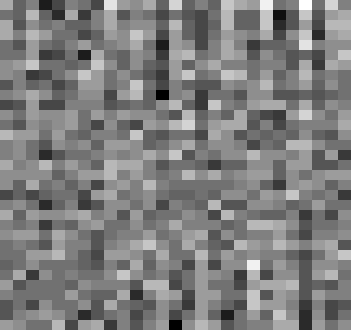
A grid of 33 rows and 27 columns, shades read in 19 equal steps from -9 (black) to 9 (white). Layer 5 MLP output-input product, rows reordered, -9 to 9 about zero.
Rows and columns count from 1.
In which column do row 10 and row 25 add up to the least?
13
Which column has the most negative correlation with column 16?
24
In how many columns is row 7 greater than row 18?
8
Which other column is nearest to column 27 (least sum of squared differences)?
3
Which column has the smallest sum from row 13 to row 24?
4
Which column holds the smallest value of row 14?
16
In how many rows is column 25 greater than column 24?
14
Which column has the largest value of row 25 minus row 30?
11
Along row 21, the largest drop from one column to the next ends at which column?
18
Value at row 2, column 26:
2
